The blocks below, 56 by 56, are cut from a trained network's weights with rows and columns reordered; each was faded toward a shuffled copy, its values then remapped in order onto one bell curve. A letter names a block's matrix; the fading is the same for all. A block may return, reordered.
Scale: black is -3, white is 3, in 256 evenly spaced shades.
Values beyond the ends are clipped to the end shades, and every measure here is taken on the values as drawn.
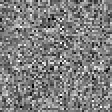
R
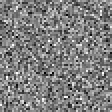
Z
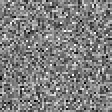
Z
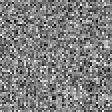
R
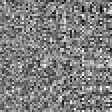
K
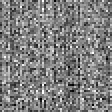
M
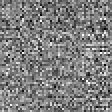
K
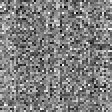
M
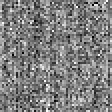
M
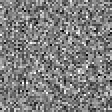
R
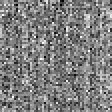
M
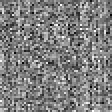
M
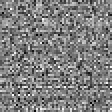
K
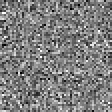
Z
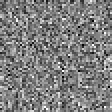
R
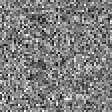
R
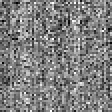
M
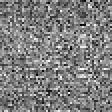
K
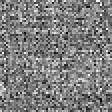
K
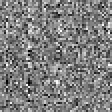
K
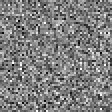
Z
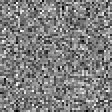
R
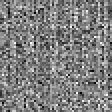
M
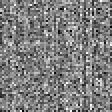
M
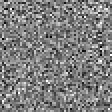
R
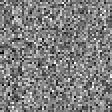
R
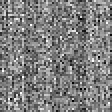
M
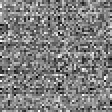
K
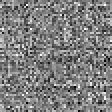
K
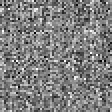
M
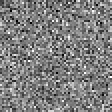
R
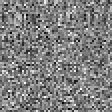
R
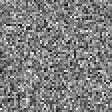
Z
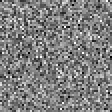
Z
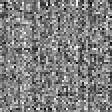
M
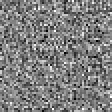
R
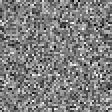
Z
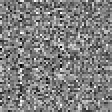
K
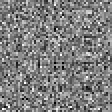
R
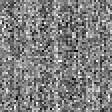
M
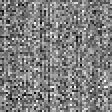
M
